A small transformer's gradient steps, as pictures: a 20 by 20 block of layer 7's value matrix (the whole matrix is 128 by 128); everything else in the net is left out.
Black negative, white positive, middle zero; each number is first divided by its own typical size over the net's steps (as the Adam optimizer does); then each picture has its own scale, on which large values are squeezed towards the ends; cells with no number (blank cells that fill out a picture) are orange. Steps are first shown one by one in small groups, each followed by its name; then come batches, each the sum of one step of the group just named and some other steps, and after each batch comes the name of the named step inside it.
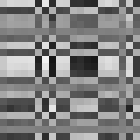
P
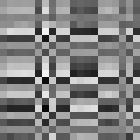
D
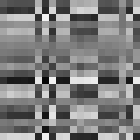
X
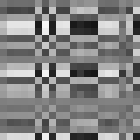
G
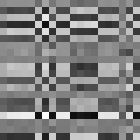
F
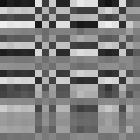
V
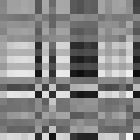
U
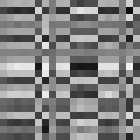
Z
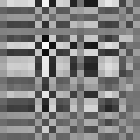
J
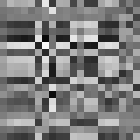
J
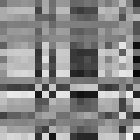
U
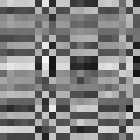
P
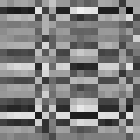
Z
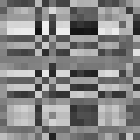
G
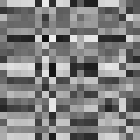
J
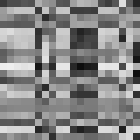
U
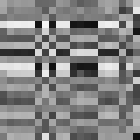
G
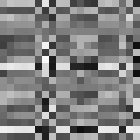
P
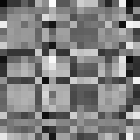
X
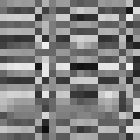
Z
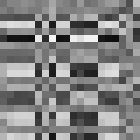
G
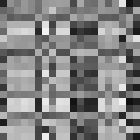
G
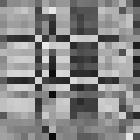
U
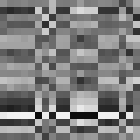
F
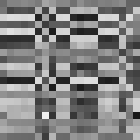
F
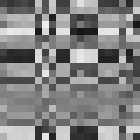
G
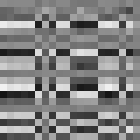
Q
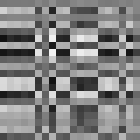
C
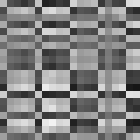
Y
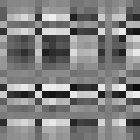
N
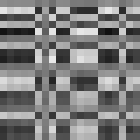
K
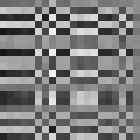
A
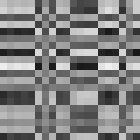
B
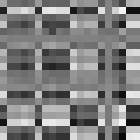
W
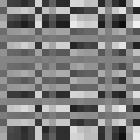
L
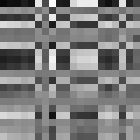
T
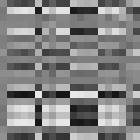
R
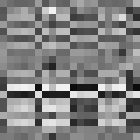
Y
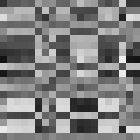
C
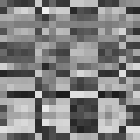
R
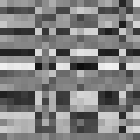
B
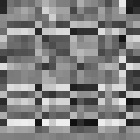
N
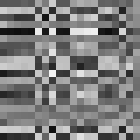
A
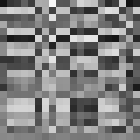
T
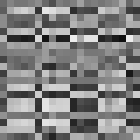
Y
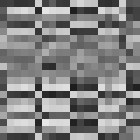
Y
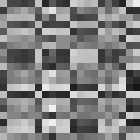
Y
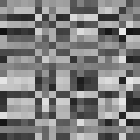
K
